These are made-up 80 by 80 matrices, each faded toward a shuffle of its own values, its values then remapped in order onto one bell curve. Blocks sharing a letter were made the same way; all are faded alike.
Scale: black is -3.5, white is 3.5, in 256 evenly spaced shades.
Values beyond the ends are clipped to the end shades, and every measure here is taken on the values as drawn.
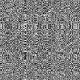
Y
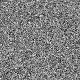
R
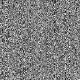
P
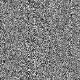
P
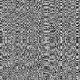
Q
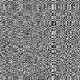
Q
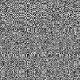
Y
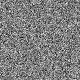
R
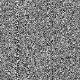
P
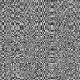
Q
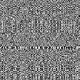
Y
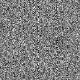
P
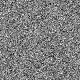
R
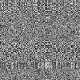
Y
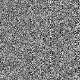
P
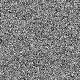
R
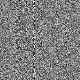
P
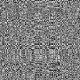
Y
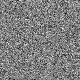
R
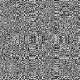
Y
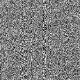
P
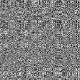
Y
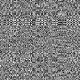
Y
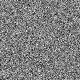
R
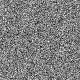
R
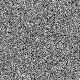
R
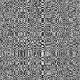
Q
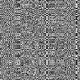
Q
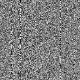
P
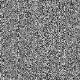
P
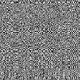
Y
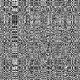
Q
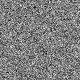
R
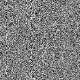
P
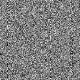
P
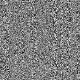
P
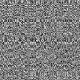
Y
